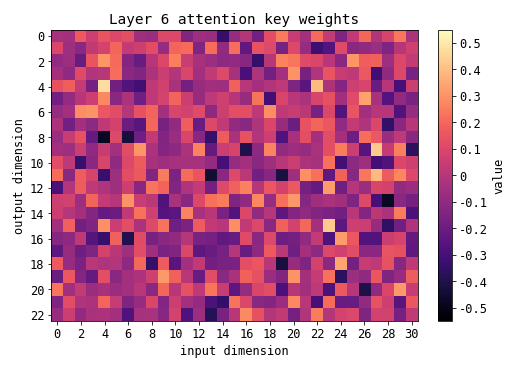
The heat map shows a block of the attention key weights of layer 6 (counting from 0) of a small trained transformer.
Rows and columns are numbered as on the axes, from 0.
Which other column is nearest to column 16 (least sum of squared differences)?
1
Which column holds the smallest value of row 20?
26
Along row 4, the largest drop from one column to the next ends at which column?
5
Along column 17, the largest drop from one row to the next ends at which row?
2
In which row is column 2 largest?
6
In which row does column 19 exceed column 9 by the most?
13
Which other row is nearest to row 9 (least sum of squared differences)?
17
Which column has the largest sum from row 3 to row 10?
23
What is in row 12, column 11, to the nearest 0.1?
0
